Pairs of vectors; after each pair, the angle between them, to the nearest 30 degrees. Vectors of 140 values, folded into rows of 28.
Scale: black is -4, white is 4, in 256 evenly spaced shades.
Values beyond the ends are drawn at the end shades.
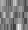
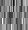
120 degrees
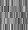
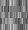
30 degrees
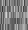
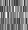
30 degrees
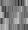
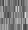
60 degrees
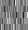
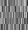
90 degrees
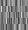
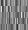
30 degrees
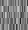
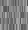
30 degrees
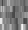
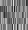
90 degrees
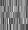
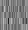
150 degrees
